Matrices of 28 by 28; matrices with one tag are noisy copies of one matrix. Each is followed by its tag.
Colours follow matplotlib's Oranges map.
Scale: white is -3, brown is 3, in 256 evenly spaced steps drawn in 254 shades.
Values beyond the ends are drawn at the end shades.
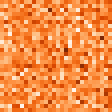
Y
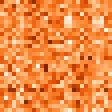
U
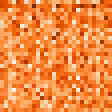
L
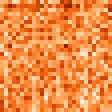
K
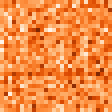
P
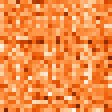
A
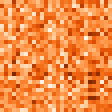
P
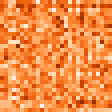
L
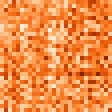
P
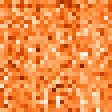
K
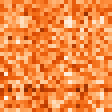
U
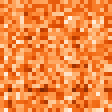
U
